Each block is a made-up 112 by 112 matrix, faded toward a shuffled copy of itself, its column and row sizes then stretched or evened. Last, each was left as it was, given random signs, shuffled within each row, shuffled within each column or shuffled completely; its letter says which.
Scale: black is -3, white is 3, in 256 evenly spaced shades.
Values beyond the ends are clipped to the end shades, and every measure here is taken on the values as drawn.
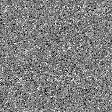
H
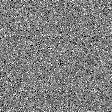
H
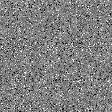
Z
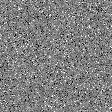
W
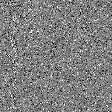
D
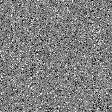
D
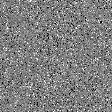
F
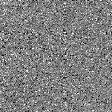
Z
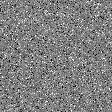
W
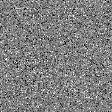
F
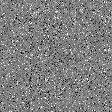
D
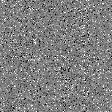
Z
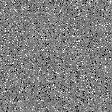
Z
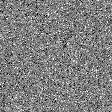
W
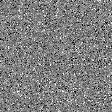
F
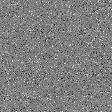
H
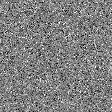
H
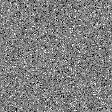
D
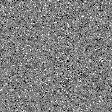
F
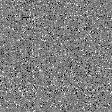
Z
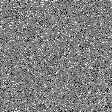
H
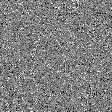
H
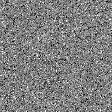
D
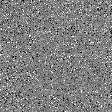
F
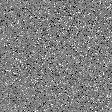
W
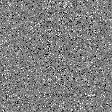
Z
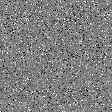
H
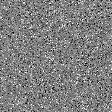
D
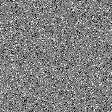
D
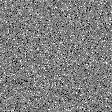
W
